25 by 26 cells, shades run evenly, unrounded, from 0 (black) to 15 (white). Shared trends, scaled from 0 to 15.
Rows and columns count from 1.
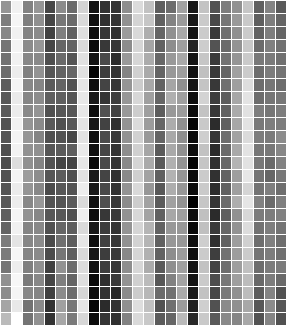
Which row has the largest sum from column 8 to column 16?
8
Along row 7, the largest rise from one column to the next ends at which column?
19
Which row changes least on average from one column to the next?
4
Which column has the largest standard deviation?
1
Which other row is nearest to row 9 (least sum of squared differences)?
16
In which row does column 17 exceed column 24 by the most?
25
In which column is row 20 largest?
2
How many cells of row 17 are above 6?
15
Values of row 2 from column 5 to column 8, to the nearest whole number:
4 7 6 13
